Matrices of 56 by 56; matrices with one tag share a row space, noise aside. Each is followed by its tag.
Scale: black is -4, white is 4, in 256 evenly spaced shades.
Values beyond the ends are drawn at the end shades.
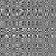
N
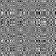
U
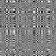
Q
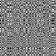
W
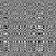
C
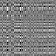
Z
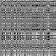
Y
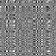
Q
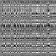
Y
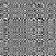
C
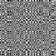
W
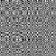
N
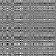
Z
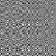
N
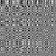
N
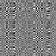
Q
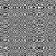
C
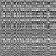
Y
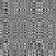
C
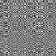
C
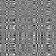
Q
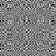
W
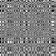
W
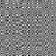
N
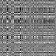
Z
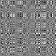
U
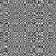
C
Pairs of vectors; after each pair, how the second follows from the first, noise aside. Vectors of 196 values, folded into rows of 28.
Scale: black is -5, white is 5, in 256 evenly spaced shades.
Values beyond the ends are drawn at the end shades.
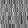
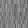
reversed, negated, shrunk.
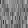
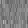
negated, shrunk.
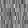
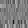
reversed, negated, partly zeroed.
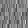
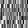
wrapped around, negated, scaled up.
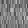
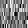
wrapped around, negated, scaled up.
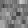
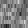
reversed, negated.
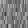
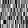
wrapped around, negated, scaled up.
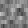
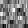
scaled up.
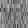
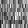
wrapped around, negated, scaled up.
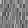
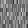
reversed, negated.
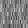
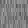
reversed, negated, shrunk.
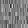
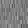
negated, shrunk.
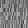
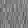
negated, shrunk.
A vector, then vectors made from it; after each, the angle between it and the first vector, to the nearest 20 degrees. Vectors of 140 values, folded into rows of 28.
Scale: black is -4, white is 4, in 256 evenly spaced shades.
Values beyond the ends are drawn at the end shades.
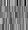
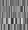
100 degrees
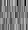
20 degrees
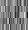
60 degrees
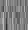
80 degrees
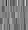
160 degrees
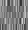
80 degrees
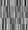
40 degrees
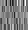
140 degrees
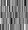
40 degrees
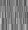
60 degrees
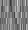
120 degrees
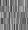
120 degrees
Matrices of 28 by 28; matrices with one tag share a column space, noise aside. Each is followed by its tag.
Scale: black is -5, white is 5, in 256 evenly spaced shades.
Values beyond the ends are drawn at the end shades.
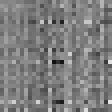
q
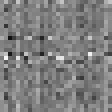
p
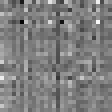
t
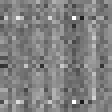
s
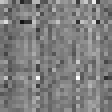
t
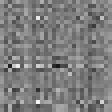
s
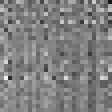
t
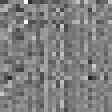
t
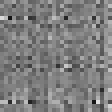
s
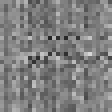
p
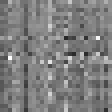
p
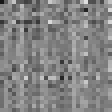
t
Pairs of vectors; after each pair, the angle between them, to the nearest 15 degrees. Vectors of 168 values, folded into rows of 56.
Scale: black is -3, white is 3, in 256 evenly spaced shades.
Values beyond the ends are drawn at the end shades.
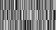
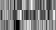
120 degrees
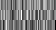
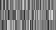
90 degrees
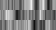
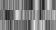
165 degrees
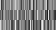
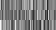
30 degrees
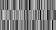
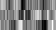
105 degrees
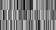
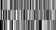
75 degrees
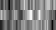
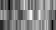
15 degrees
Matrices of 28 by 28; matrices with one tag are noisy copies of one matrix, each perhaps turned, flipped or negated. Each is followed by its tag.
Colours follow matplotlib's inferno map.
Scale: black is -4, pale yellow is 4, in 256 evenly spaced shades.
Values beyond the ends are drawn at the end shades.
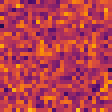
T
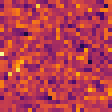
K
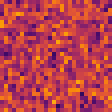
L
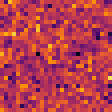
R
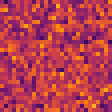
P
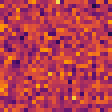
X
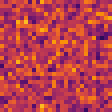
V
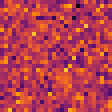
R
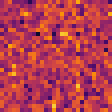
K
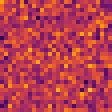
P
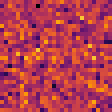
P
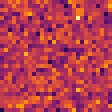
R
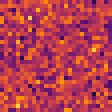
X
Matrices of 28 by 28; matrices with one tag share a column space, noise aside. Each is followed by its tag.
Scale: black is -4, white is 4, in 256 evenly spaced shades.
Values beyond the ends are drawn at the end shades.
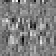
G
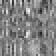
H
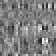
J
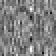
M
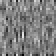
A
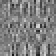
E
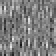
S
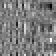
J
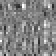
J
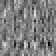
S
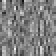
M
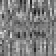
H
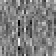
M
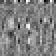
G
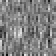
A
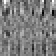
H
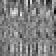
H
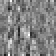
A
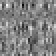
J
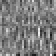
A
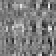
J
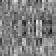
M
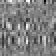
G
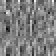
M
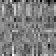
E
